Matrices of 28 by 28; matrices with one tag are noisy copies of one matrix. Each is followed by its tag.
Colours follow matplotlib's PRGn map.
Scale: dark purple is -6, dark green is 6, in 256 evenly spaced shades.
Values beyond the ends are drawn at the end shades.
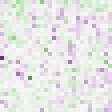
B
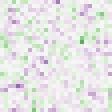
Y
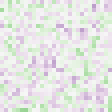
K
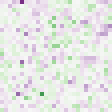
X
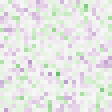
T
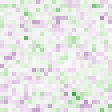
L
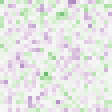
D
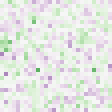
Y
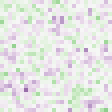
L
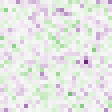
X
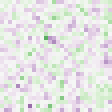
T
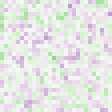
D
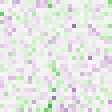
T
